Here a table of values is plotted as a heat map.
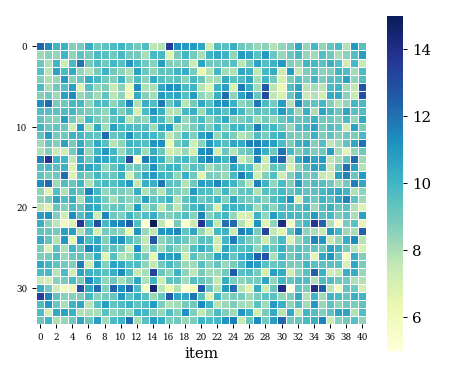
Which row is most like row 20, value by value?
25
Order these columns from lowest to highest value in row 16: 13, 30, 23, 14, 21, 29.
30, 23, 21, 29, 13, 14
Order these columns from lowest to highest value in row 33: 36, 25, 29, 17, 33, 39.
39, 17, 36, 33, 29, 25
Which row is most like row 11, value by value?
32
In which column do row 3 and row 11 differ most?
20
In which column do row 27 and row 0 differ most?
16
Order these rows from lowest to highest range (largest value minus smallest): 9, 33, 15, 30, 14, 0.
9, 33, 15, 0, 14, 30
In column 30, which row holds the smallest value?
5
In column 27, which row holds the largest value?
26
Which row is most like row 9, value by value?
4
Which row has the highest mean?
14
